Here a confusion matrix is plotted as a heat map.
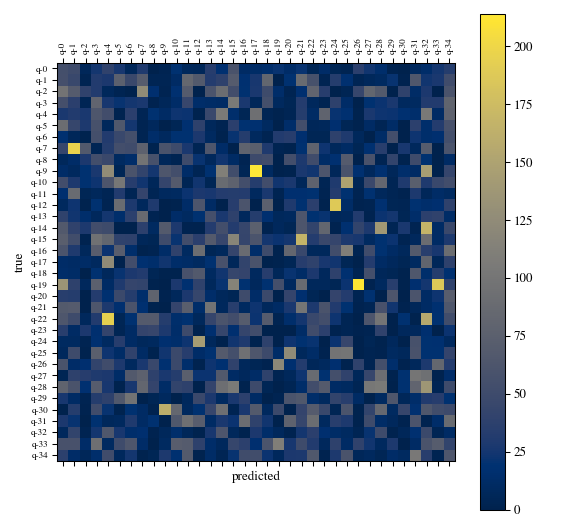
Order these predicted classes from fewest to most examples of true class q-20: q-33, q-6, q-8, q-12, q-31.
q-33, q-6, q-12, q-31, q-8
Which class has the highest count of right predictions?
q-15
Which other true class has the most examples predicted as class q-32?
q-14
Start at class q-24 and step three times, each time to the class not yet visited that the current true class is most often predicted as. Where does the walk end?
q-0
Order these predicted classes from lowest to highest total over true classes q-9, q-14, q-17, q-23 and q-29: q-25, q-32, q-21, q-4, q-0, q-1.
q-1, q-25, q-0, q-21, q-4, q-32
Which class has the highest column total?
q-32
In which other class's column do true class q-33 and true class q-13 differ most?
q-19
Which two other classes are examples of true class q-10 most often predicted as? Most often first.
q-25, q-5
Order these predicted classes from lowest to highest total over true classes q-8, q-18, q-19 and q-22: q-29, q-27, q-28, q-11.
q-29, q-28, q-11, q-27
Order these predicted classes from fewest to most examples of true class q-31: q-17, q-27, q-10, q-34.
q-17, q-27, q-10, q-34
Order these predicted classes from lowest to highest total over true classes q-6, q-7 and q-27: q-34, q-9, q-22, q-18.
q-18, q-9, q-34, q-22
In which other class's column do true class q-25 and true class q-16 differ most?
q-12
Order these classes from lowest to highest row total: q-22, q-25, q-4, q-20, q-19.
q-20, q-4, q-25, q-19, q-22
